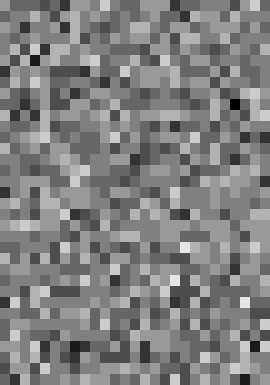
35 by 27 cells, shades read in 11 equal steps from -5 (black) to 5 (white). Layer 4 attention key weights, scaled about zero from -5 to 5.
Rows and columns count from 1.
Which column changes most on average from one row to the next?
4
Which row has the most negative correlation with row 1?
18
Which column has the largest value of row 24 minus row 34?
1
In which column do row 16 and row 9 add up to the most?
26
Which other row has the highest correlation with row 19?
29
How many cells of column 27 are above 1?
6
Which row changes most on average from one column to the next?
32
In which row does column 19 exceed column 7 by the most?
3
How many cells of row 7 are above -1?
14
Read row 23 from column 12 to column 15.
-1 -2 -1 1
